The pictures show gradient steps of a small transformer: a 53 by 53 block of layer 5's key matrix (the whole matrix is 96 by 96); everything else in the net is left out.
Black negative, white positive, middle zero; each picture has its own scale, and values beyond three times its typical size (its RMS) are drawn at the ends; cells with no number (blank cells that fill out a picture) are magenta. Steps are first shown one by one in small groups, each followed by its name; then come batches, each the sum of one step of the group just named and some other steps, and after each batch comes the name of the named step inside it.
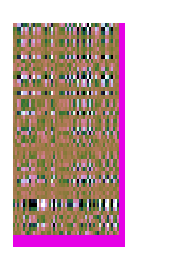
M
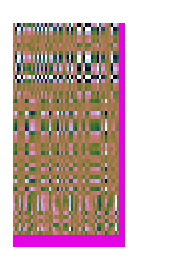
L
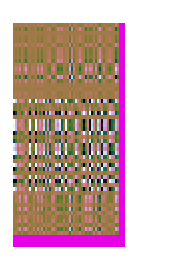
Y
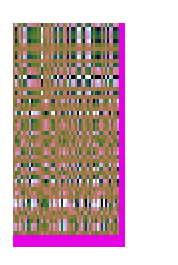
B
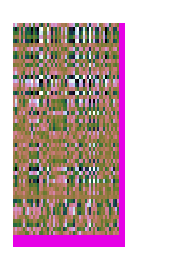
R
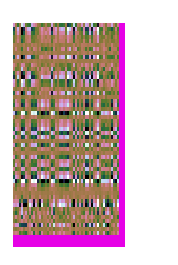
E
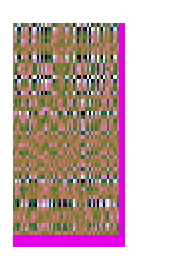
M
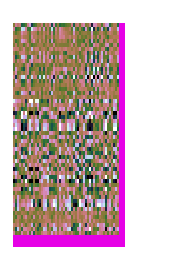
Y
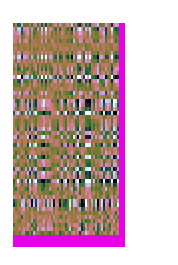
L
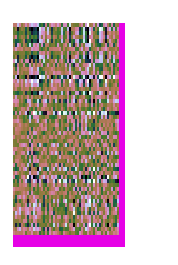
R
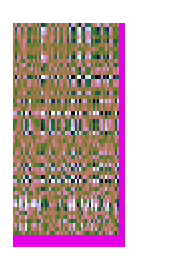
B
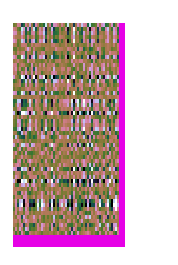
M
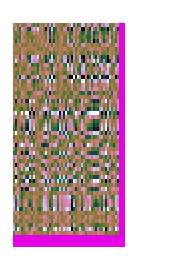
L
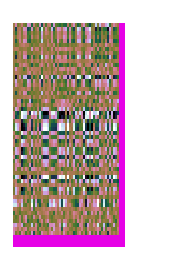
B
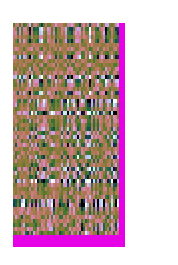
R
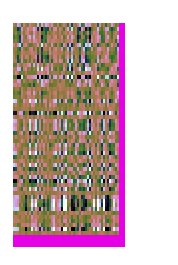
Y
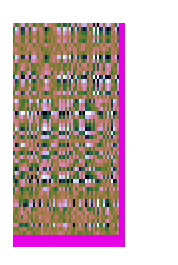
E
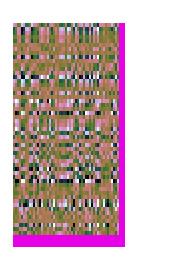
E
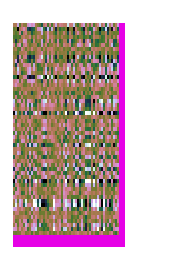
B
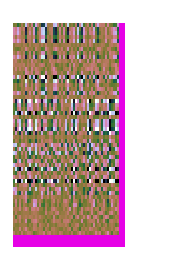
Y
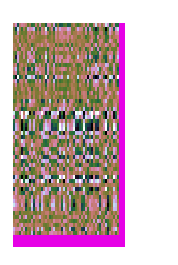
L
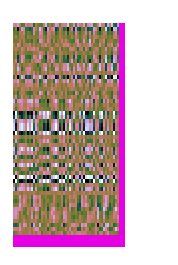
R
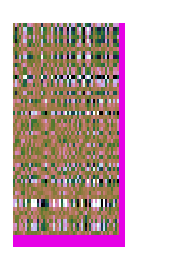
B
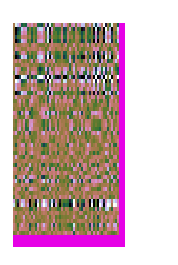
M
